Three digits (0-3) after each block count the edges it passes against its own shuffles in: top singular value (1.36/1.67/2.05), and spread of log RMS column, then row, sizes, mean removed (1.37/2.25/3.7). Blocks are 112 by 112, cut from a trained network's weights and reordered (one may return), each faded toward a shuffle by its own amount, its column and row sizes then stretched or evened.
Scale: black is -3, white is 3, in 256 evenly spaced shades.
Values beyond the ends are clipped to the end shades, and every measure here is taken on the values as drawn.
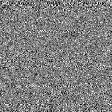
2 0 2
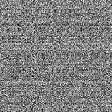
3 1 0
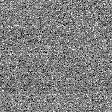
1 0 0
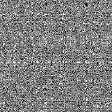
2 2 1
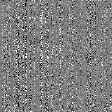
0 3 1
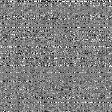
1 0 3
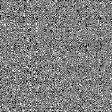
1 2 1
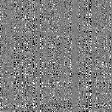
2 3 2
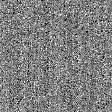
0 1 0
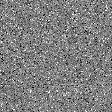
0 1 0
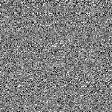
2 0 2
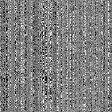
3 3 1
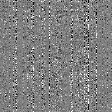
1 3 1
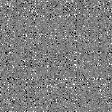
0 2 2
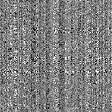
3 2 2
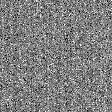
0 0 1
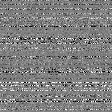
2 0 3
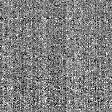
2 0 2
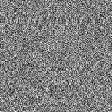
3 0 0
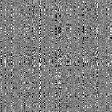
3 3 2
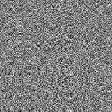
3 1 0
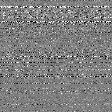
1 0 3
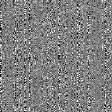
2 3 0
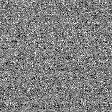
0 0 1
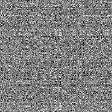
2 2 1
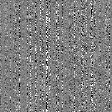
2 3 0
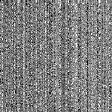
3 2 0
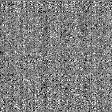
1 0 2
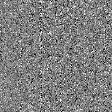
0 2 0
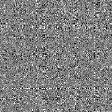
2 2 2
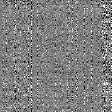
2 3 0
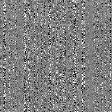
0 3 0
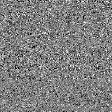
1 1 2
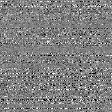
1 1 3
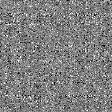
0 1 2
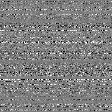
1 0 3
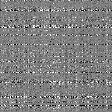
2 1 3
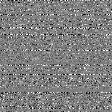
0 0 3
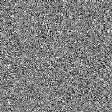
2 1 1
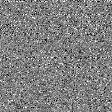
1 0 2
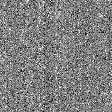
0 1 0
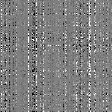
3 3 2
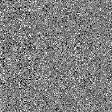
0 2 1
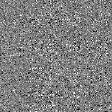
0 2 2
